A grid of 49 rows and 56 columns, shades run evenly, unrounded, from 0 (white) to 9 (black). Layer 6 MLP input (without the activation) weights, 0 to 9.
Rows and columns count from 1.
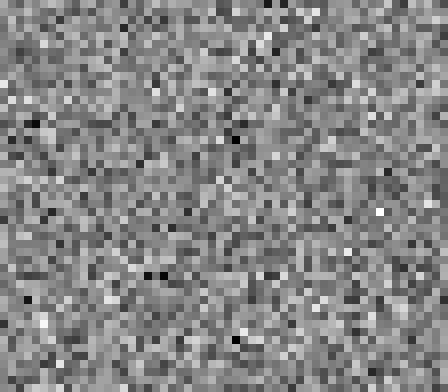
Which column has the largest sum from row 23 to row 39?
45
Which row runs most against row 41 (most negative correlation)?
24
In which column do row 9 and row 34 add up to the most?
53
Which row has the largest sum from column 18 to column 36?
3
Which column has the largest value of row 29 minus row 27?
48
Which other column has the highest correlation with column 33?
31
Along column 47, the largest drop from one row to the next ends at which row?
15
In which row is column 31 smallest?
42
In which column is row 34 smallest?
17
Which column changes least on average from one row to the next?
50
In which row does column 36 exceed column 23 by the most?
1
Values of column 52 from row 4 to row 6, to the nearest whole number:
4 4 5
